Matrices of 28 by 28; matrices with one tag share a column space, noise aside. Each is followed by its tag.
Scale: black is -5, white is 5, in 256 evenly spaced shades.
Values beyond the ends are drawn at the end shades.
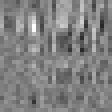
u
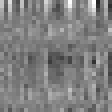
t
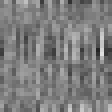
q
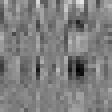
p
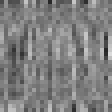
q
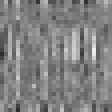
q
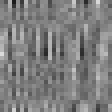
q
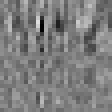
u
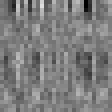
t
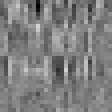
p
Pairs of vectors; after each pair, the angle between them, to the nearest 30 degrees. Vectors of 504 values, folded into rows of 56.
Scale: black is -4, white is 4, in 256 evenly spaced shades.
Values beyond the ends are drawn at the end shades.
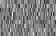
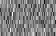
30 degrees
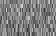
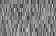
150 degrees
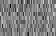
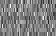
150 degrees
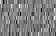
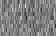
60 degrees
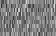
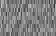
150 degrees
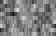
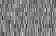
90 degrees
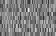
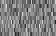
60 degrees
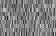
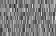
60 degrees
